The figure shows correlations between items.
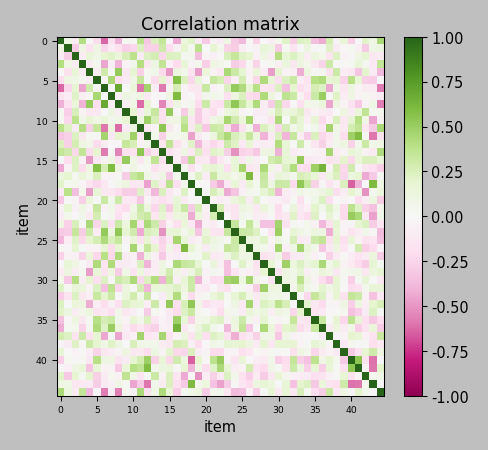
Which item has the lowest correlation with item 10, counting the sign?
43
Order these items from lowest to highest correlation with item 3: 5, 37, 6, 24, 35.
6, 24, 35, 5, 37
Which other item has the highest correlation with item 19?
1
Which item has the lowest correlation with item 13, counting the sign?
19
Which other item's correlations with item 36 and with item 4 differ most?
23
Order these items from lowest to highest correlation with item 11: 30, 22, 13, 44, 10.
30, 13, 10, 22, 44
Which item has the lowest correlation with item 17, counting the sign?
42
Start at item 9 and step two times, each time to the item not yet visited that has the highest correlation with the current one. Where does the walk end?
33
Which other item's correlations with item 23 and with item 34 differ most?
12
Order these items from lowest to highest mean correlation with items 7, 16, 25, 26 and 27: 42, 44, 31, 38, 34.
44, 42, 34, 31, 38
